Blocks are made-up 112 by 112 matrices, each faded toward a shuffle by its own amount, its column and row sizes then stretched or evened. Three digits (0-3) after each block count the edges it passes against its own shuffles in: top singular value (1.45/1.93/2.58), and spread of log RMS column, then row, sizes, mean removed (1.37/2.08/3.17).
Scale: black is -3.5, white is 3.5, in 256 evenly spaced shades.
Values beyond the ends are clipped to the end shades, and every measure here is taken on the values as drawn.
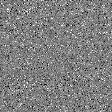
0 0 2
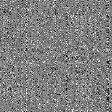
2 2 0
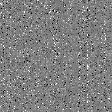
1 2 0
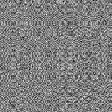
3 0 1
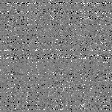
2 2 3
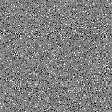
2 0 1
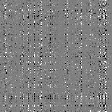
3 3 2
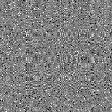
3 1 0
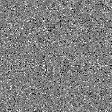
1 1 2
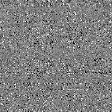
1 2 2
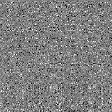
2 1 2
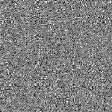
2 1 1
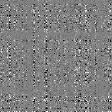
2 3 3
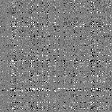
2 3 3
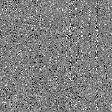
1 2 1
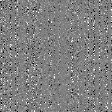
0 3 1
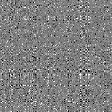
3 2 2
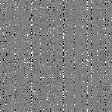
2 3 2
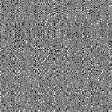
3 2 1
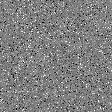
0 0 0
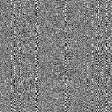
3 3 0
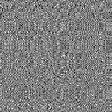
3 0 1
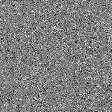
1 0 1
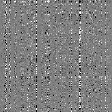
3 3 1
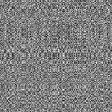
3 2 2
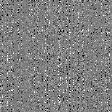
0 3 1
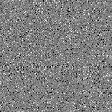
2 0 1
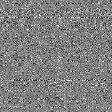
1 0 3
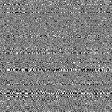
3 0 3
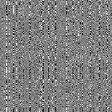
3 3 0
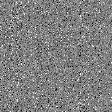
0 2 0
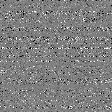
0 0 3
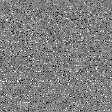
1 1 2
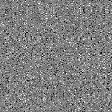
2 1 0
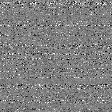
0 0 3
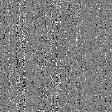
1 3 0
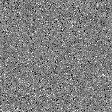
0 1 1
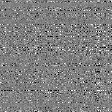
1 2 3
